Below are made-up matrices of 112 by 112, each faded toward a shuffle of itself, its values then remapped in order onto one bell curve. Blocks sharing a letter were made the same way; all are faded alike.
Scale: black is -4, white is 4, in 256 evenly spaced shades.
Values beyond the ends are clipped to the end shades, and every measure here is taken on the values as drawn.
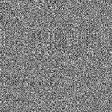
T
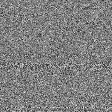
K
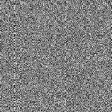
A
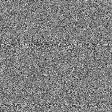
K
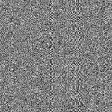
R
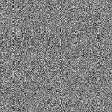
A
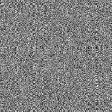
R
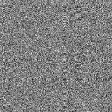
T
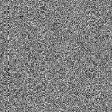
A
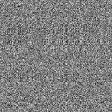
T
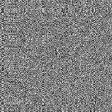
R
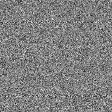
K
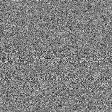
K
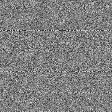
K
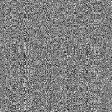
R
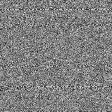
K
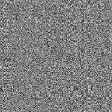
A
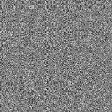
R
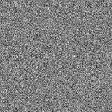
T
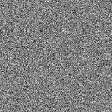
T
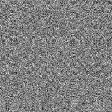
T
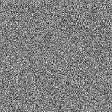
T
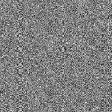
A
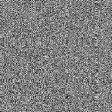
A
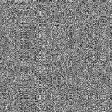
R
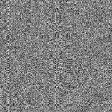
R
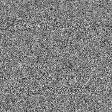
K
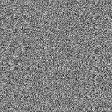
T
